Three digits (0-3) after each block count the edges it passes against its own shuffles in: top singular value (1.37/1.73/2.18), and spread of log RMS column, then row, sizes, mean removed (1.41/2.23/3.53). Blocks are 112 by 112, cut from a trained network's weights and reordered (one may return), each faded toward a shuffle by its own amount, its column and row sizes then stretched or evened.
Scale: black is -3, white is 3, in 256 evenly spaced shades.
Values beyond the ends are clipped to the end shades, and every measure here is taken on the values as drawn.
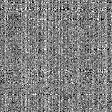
3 0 2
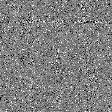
0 1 1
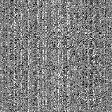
3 2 0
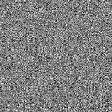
2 0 1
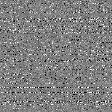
1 1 3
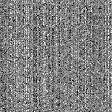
3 2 0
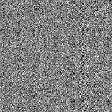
2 2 1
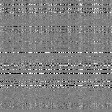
3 0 3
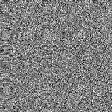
3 0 0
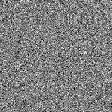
2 0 0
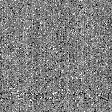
1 0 1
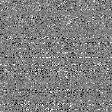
1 1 3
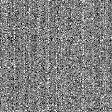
2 1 1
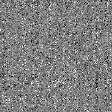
0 2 1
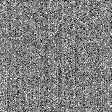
1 0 0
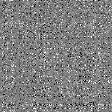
0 2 2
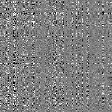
2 3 2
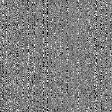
1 3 1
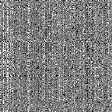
3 2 1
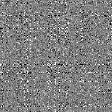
1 2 2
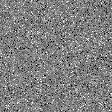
0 1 0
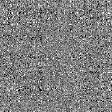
1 2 2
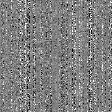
2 3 0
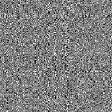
3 2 0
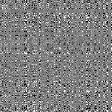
3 3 3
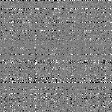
1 2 3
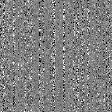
1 3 0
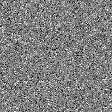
0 1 0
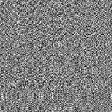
3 1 1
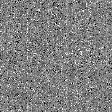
0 1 0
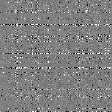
2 2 3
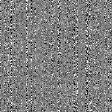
0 3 1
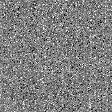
0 1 0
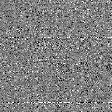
2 1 2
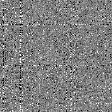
2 2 1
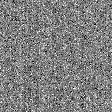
1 0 0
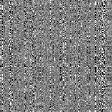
3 3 0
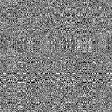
3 1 2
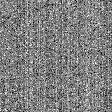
2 0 0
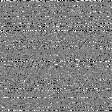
1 0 3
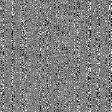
2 3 0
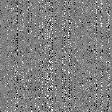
0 3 1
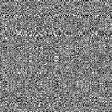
3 1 2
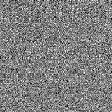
2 0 1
